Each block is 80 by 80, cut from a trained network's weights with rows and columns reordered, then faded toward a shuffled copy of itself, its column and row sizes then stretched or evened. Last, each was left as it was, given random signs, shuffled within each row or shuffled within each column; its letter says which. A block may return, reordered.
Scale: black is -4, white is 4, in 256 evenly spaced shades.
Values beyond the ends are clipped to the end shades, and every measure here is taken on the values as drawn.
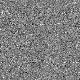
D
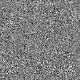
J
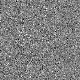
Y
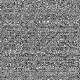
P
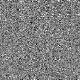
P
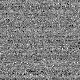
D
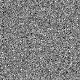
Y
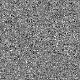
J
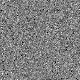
Y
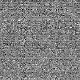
P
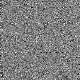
J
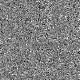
J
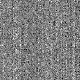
P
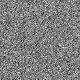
J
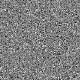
J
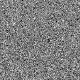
Y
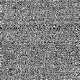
P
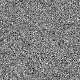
D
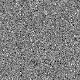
Y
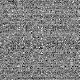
P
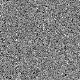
Y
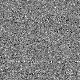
D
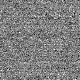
D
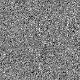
J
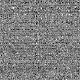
P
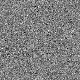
D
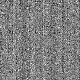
P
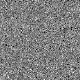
J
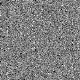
Y
